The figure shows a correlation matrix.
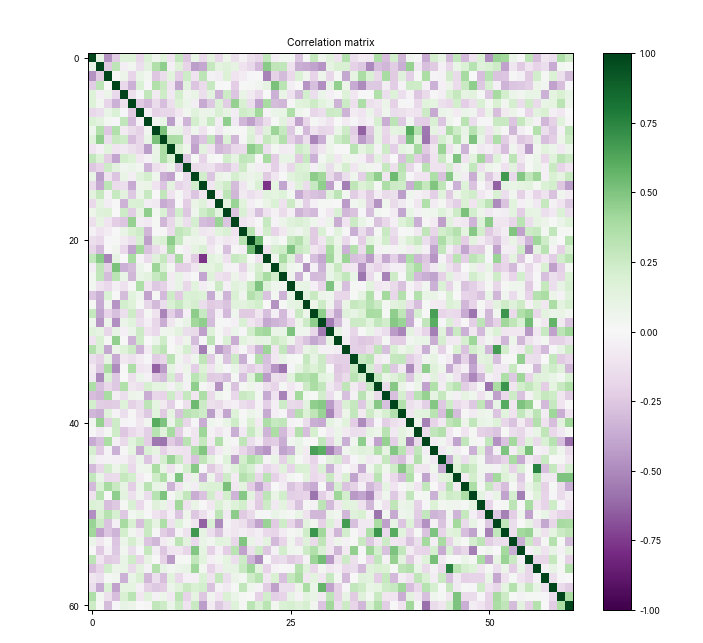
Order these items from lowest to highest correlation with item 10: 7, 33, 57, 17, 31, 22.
7, 17, 22, 31, 57, 33
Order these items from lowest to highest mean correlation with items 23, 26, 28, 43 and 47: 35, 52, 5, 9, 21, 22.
22, 9, 21, 5, 35, 52
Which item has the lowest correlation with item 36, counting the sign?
50
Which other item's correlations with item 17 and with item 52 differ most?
28
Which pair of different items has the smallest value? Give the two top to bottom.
14, 22
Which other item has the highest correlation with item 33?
54
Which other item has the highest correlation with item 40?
8
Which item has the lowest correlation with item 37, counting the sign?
24
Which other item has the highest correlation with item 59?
46
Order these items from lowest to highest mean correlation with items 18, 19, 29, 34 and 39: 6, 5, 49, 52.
6, 52, 49, 5
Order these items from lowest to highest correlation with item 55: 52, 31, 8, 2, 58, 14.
2, 31, 8, 14, 58, 52
